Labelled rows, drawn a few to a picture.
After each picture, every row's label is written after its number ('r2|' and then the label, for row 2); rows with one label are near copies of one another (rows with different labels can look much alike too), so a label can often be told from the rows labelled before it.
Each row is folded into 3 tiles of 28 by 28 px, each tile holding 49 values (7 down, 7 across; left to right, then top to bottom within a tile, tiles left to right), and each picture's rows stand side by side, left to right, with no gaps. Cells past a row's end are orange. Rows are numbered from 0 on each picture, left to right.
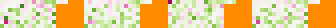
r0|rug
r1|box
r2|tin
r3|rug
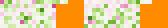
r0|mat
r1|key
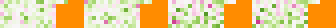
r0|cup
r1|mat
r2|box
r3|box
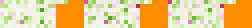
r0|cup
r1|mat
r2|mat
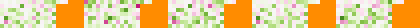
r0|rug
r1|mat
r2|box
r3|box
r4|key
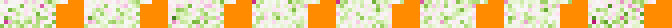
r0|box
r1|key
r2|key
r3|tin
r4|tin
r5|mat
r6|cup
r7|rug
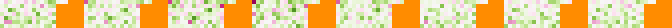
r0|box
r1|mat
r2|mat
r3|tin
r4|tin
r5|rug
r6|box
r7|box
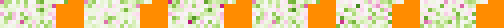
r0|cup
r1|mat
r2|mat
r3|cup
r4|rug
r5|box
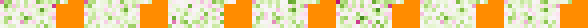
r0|mat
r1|tin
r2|rug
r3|cup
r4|mat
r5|mat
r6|cup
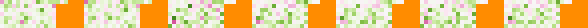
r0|mat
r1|tin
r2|rug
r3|key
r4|key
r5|box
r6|key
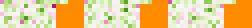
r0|mat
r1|cup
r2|cup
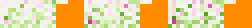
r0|key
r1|box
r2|box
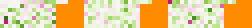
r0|rug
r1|cup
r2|mat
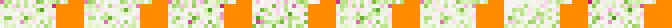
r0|mat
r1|mat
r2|mat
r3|box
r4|mat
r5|mat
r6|key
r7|tin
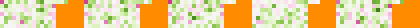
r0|cup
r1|mat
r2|tin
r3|key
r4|cup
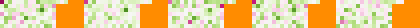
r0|tin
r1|tin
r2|mat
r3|tin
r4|box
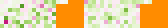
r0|rug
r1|mat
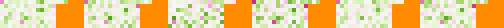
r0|cup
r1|mat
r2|rug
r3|mat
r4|tin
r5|mat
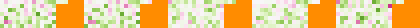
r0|box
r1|box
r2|cup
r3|key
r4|mat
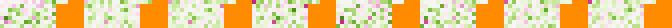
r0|key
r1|cup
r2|mat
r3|mat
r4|rug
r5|rug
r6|tin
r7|tin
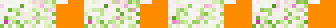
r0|rug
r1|rug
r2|key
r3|rug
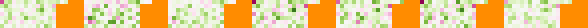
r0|tin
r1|key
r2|key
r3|tin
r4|cup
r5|tin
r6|cup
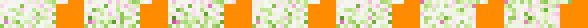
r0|rug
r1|box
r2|box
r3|rug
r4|rug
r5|mat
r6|cup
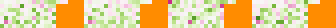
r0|rug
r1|box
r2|mat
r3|key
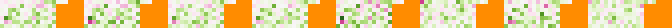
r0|key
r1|key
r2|key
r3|key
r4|rug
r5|tin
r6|box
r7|mat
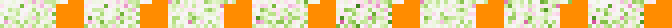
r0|rug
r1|rug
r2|mat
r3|key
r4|rug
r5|cup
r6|cup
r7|rug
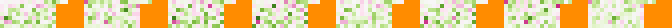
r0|key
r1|cup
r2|box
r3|rug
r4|box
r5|rug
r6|mat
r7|mat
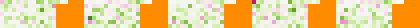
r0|mat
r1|key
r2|rug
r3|tin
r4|box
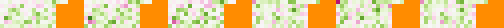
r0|key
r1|key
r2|key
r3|cup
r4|tin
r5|cup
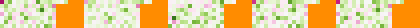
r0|tin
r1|mat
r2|key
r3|tin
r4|tin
